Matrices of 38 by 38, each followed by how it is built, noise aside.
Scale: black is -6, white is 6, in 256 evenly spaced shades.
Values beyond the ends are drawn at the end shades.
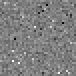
sparse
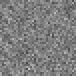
repeating rows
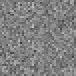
repeating rows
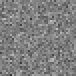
repeating rows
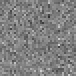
uneven columns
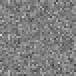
repeating rows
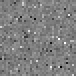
sparse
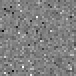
sparse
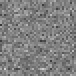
low rank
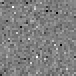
sparse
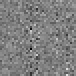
uneven columns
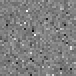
sparse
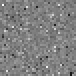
sparse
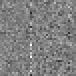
uneven columns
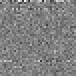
uneven rows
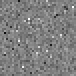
sparse
